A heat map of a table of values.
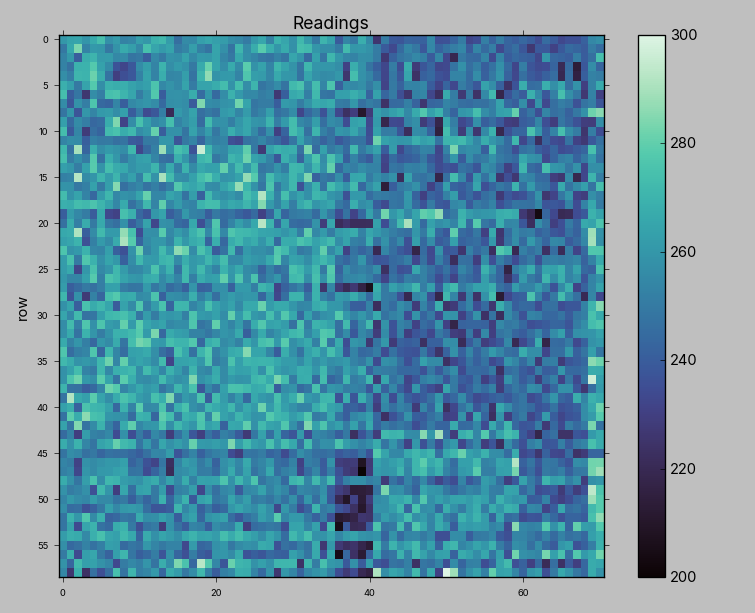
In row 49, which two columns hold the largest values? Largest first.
69, 42
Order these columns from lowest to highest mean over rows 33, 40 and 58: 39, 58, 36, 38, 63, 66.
63, 39, 38, 66, 36, 58
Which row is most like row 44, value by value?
30
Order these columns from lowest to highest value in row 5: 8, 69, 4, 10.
69, 10, 8, 4
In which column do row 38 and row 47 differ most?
39
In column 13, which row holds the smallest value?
53
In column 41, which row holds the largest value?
58
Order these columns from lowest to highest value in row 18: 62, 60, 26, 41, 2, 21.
41, 60, 62, 21, 2, 26
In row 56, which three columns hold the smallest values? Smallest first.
36, 39, 38
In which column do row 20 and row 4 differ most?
38
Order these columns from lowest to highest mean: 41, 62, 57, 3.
62, 57, 41, 3
